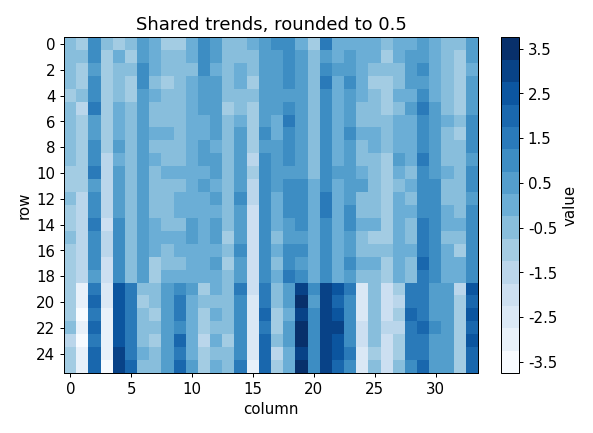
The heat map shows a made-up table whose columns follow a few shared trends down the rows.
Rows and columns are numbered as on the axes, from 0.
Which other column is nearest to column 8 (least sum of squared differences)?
31
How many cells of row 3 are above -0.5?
18
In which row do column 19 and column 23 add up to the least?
0
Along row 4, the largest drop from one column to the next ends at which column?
3
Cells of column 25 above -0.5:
6
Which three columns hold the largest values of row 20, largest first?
19, 21, 4
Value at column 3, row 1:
-1
